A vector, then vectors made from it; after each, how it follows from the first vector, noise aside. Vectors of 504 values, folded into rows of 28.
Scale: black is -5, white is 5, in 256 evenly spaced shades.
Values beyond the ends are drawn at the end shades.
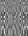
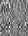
wrapped around.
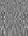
shrunk.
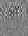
wrapped around, partly zeroed.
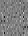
negated, partly zeroed.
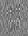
wrapped around, shrunk.
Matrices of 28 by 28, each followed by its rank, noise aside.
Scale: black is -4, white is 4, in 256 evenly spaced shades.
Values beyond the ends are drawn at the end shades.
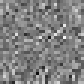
six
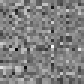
five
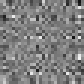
three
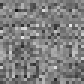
five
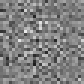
six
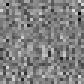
five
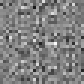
six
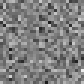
five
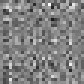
five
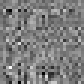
three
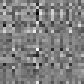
three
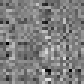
four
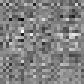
three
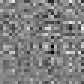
three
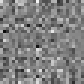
four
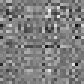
four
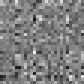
five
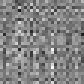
three
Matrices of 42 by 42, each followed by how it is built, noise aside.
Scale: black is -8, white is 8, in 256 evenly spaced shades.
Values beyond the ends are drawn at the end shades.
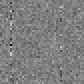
uneven columns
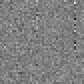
uneven columns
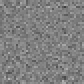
low rank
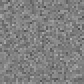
repeating columns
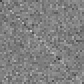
diagonal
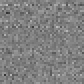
uneven rows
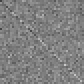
diagonal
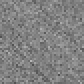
Toeplitz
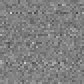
uneven rows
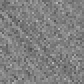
Toeplitz
